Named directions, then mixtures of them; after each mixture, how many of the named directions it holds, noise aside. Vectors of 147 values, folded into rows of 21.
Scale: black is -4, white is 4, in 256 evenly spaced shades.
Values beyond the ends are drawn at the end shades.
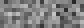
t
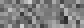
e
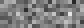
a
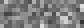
three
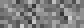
two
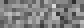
one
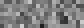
two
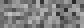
one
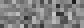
three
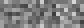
one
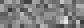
two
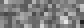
three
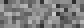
one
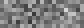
three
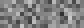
two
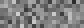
two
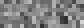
two
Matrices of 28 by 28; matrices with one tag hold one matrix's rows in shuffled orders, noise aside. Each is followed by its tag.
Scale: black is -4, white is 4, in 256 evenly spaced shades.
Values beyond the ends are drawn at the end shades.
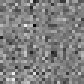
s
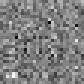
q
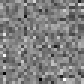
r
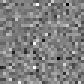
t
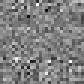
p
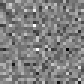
t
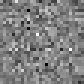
p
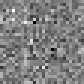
s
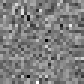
p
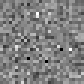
p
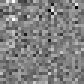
q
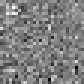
q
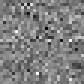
p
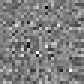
p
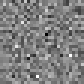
p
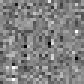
q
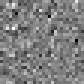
q
